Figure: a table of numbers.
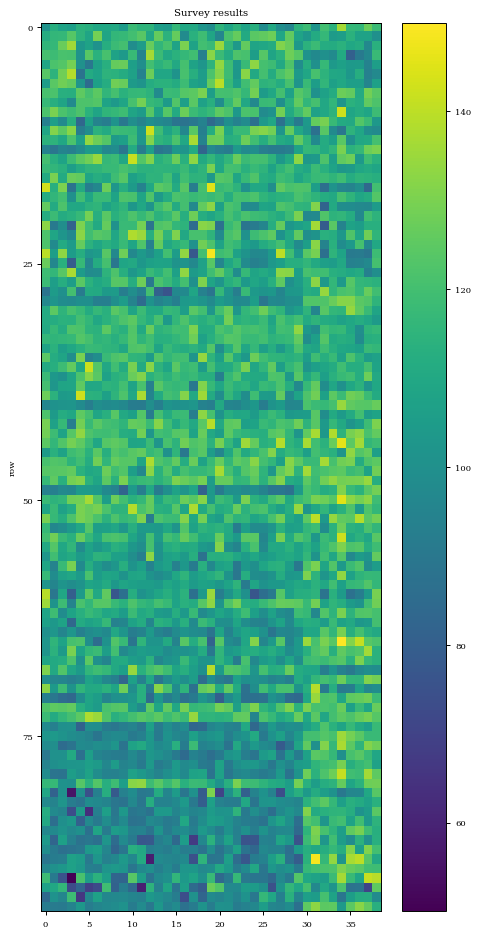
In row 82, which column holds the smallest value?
18
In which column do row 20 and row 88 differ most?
12
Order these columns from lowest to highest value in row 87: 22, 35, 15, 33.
15, 22, 33, 35
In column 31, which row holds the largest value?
88
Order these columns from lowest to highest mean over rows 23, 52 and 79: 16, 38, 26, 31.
26, 16, 38, 31
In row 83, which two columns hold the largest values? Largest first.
30, 38
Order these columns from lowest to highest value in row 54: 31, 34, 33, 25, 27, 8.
25, 31, 33, 8, 27, 34
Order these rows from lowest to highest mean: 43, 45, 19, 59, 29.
29, 59, 19, 45, 43
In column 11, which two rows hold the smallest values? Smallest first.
91, 86
